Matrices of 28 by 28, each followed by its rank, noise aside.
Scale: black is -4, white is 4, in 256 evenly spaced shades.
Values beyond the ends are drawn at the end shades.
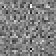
four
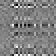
one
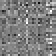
three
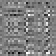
two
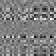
two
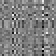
two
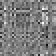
three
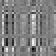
one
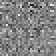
four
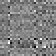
two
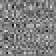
four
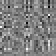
three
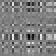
one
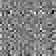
three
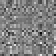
three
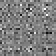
four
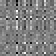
one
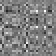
two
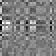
one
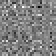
four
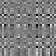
one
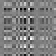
one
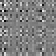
two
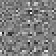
four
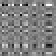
one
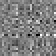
three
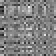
two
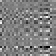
two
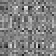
four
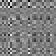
two
